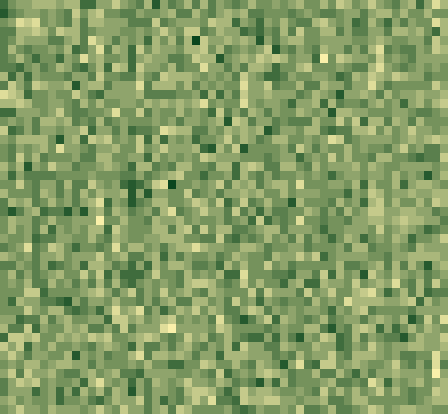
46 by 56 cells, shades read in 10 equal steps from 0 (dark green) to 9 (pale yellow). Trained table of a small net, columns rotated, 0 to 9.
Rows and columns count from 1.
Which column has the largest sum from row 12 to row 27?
13
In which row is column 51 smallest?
38
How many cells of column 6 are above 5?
9
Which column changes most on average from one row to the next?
26
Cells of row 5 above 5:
14
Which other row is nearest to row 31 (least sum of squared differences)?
23
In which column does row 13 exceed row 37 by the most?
15
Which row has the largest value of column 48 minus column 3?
8
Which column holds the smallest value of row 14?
29
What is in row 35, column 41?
4
